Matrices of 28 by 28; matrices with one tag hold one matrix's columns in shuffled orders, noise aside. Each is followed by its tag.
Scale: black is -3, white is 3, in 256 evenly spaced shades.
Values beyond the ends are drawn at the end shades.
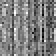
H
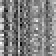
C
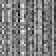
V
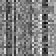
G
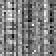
V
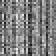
G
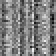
G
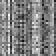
G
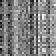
G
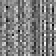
C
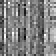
H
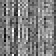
H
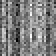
H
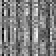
H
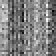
V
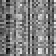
G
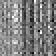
V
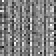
C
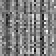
G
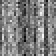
H
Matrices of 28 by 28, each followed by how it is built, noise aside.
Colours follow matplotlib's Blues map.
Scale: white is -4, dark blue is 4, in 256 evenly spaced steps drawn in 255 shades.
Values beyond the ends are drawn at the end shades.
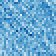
Toeplitz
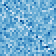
diagonal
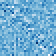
banded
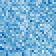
Toeplitz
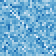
diagonal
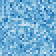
noise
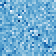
banded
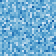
noise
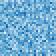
noise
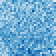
smooth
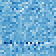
uneven rows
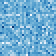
uneven rows
